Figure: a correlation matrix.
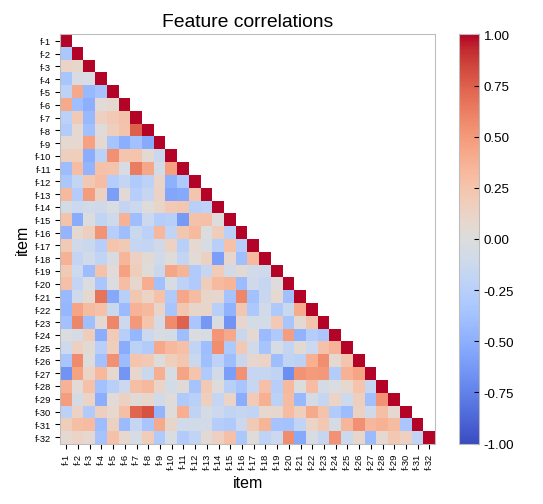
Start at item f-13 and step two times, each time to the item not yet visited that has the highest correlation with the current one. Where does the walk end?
f-9
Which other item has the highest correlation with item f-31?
f-26
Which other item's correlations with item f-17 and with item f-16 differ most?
f-21
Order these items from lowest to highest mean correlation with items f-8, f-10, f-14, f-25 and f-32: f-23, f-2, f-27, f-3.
f-3, f-27, f-2, f-23
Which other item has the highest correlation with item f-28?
f-29
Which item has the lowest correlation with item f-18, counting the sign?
f-14
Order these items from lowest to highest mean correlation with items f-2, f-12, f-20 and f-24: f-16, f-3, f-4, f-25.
f-4, f-16, f-25, f-3
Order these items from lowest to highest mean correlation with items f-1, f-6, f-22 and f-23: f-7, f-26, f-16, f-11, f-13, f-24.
f-24, f-16, f-13, f-26, f-11, f-7
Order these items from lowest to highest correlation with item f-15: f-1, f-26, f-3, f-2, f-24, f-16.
f-2, f-26, f-16, f-3, f-1, f-24
